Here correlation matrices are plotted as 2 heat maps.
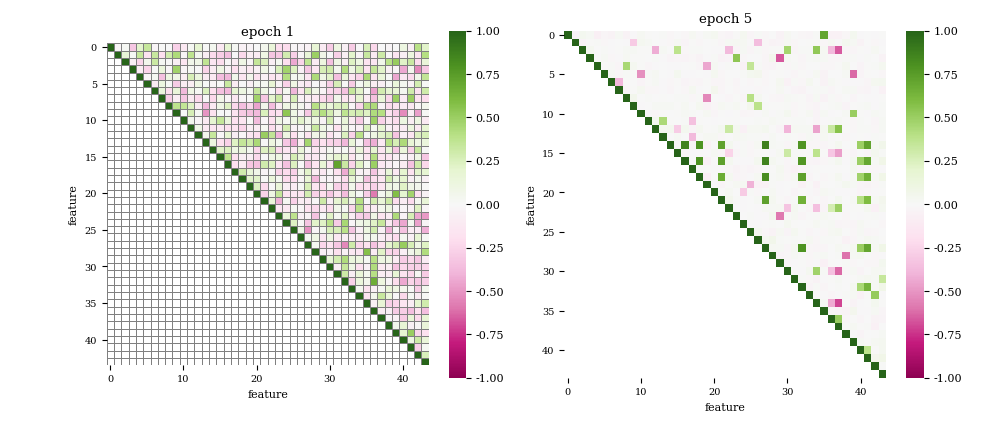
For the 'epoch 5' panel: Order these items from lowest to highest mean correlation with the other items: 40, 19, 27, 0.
19, 0, 40, 27
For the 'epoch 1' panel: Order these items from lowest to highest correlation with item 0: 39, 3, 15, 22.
3, 15, 39, 22
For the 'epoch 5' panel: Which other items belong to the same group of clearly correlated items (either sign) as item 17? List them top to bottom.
11, 13
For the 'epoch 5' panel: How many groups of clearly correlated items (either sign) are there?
13
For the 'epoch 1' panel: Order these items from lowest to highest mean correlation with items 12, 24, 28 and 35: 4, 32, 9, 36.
36, 32, 9, 4
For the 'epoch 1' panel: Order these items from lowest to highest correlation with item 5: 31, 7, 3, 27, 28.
3, 27, 28, 7, 31
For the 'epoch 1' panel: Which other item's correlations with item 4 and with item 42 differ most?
24
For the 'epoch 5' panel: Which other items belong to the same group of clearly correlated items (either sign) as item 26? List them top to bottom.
1, 9
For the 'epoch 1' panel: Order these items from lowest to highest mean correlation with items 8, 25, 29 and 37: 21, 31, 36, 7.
7, 21, 31, 36
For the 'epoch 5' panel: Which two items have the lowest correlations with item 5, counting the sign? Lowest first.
39, 10
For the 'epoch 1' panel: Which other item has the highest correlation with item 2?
39
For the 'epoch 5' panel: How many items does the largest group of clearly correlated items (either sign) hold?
8
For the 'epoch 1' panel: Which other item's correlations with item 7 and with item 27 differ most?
25
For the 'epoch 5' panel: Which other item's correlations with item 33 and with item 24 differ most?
42
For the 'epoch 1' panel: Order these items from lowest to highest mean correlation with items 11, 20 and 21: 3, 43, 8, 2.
8, 3, 43, 2
